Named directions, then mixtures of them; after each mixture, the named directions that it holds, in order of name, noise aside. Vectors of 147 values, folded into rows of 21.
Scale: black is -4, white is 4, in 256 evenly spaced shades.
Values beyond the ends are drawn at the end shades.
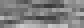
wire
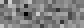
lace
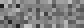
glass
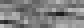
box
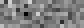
lace.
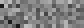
glass.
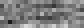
glass, wire.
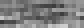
box, wire.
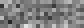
glass, wire.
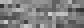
box, glass.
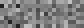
glass.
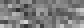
box, glass, lace.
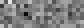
glass, lace.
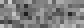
box, glass, lace.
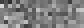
box, glass.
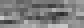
box, wire.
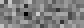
lace.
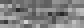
box, glass, wire.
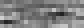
box, wire.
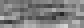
box, wire.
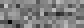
box, glass.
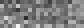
glass, wire.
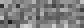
glass, wire.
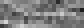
box, wire.
